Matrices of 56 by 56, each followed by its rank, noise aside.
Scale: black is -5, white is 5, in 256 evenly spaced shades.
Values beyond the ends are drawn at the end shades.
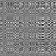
three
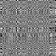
three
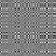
one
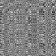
four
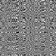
four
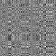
three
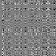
four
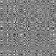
four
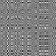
two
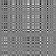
one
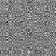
four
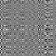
two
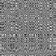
four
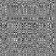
four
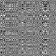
four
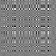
one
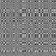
two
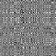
four
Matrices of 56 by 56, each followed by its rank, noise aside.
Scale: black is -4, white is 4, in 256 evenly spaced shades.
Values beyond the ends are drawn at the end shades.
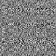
six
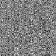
eight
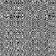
six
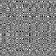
three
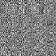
eight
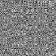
eight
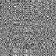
eight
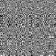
six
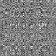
six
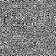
eight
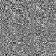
eight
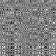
three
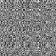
six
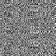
six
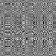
three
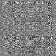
eight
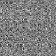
eight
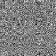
eight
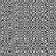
three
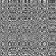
three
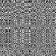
four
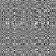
three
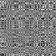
three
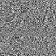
eight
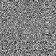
eight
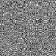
eight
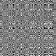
four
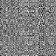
six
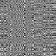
three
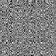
eight
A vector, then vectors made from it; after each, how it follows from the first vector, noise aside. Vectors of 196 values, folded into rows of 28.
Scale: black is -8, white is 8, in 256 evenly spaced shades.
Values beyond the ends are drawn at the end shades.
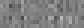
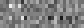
negated, scaled up.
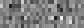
scaled up.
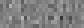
negated.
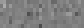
wrapped around, partly zeroed.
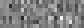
scaled up.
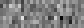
negated, scaled up.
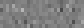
reversed, partly zeroed.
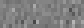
wrapped around, partly zeroed.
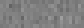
shrunk.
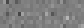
wrapped around, partly zeroed.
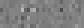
reversed, partly zeroed.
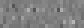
reversed, negated, partly zeroed.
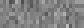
wrapped around, negated.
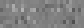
reversed, partly zeroed.
